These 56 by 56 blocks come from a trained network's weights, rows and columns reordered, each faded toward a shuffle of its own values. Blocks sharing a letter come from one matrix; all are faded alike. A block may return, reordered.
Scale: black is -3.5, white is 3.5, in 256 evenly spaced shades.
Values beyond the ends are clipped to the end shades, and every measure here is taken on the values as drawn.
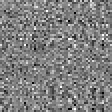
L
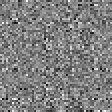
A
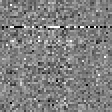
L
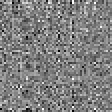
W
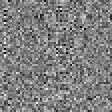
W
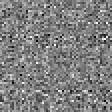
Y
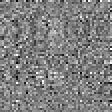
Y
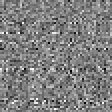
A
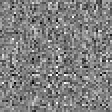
W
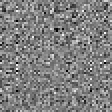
W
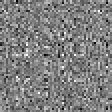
W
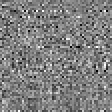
A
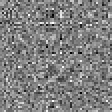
L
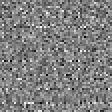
A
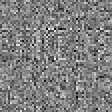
A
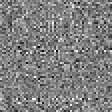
Y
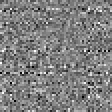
Y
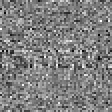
A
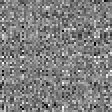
L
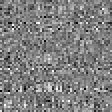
Y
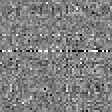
L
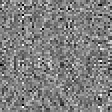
W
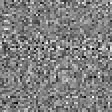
A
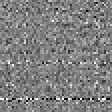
L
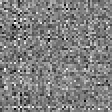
L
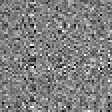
L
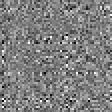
Y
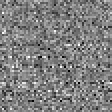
A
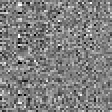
W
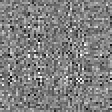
L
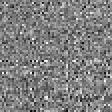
Y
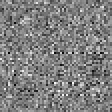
A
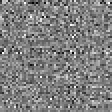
A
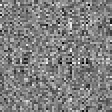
W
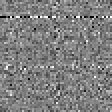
L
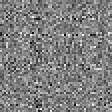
A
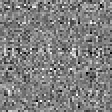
Y
